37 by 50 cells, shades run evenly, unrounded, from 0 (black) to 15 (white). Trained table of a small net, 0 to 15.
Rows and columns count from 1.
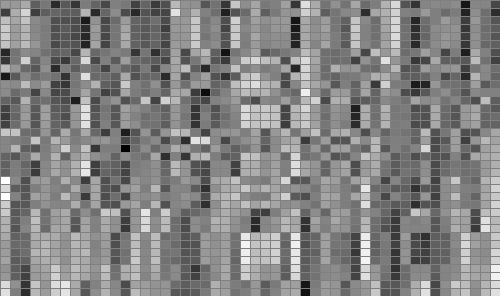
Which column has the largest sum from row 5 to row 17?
31
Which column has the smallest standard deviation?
41
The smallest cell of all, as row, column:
19, 13
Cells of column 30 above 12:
9
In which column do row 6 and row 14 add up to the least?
42
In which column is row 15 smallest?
36
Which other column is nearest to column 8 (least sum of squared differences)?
16
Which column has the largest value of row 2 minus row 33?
40
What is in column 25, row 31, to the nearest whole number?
14
